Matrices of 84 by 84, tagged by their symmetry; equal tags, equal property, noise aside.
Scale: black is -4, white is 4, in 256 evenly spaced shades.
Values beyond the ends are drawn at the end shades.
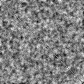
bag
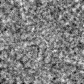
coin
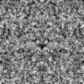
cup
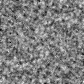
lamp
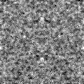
cup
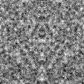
cup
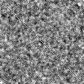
coin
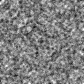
bag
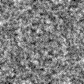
lamp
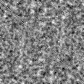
lamp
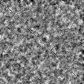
coin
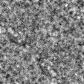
coin
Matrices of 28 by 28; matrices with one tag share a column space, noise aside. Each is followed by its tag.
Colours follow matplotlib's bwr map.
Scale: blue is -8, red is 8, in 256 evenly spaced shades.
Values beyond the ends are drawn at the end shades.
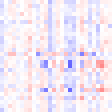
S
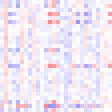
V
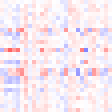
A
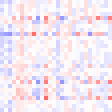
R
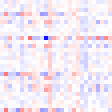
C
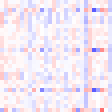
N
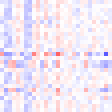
S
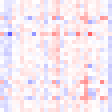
R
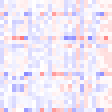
C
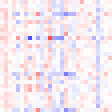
C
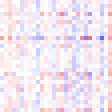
C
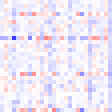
C
